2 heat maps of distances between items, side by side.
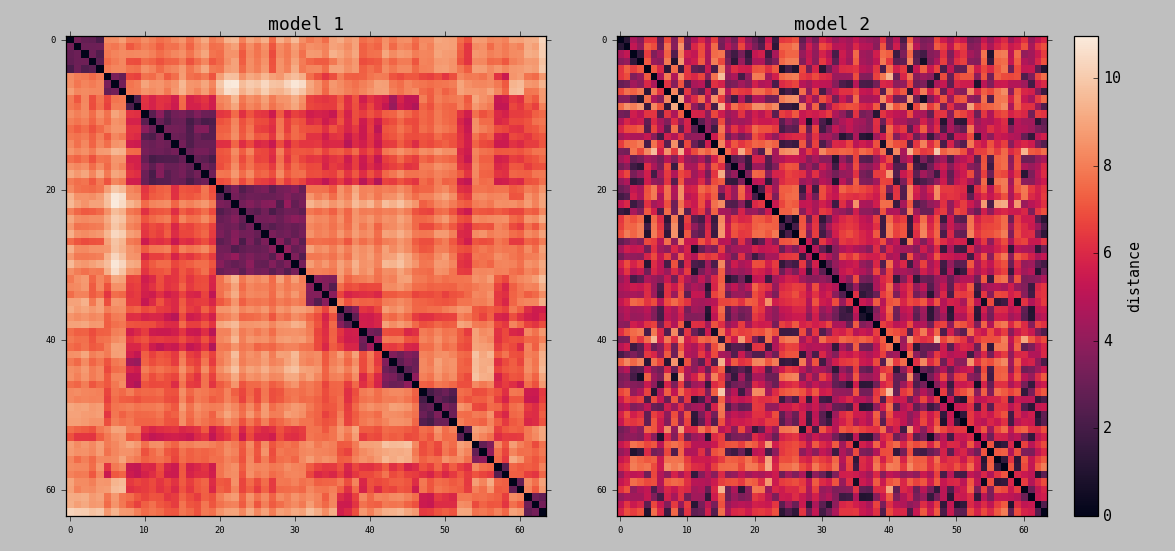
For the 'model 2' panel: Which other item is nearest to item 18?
60
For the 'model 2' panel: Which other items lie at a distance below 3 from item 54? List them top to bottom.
35, 56, 57, 59
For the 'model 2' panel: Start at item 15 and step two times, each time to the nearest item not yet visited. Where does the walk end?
21
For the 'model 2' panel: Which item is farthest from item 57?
22
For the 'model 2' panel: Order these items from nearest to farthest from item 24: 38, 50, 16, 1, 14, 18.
14, 50, 16, 18, 38, 1
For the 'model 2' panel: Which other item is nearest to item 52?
27
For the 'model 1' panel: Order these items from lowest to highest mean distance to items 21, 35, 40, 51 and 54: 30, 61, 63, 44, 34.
34, 30, 61, 63, 44
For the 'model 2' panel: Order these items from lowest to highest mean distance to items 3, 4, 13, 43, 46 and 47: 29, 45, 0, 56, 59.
45, 0, 29, 59, 56
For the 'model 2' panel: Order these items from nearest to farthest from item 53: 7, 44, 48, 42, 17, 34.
34, 44, 17, 42, 48, 7
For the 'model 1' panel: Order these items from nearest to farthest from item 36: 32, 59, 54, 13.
13, 54, 59, 32
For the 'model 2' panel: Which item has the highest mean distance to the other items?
15
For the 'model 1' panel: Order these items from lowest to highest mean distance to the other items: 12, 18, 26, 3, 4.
12, 18, 26, 3, 4
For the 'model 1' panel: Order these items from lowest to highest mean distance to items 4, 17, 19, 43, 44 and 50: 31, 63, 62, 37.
37, 62, 31, 63
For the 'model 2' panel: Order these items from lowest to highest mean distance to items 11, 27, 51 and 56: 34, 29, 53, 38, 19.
29, 53, 19, 34, 38
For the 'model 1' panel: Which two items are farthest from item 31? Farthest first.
6, 7
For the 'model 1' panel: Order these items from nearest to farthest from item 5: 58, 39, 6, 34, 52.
6, 58, 34, 39, 52
